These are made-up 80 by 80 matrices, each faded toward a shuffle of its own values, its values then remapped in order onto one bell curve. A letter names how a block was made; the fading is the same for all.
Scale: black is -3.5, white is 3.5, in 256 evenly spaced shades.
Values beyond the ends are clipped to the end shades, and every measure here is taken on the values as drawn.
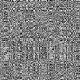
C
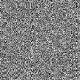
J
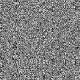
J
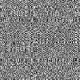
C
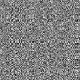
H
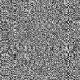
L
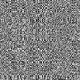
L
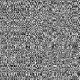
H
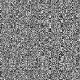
J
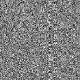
J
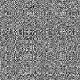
H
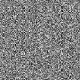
J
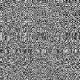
L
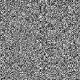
J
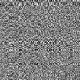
H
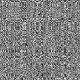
C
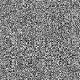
J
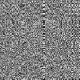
L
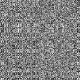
L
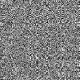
J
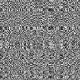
C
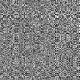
C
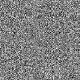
J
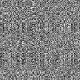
H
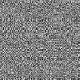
C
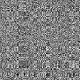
H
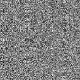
J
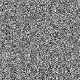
J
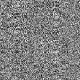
J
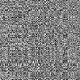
H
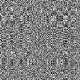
L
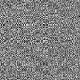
H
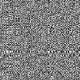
L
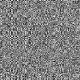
L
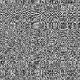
H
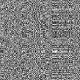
H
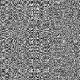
L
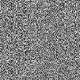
J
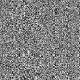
J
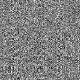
J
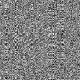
J
